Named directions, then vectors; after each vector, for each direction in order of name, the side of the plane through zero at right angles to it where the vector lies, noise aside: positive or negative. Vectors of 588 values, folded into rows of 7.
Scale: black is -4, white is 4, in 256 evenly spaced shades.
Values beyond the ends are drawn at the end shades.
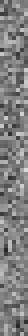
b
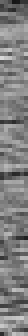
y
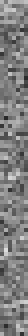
negative, negative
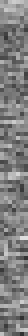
negative, negative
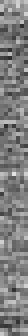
positive, negative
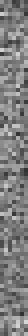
negative, positive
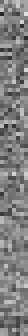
positive, negative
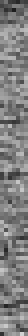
positive, positive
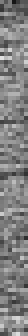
negative, positive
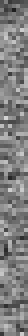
positive, positive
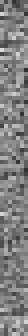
negative, positive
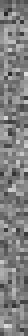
positive, positive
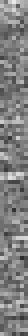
negative, negative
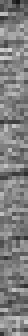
negative, positive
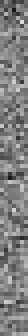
positive, positive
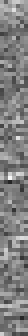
negative, negative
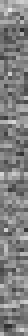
negative, negative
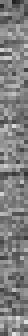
negative, positive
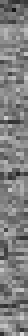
positive, positive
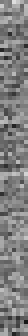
positive, negative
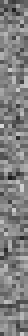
positive, positive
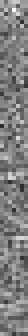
negative, negative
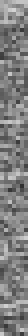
negative, negative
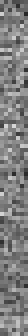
negative, positive
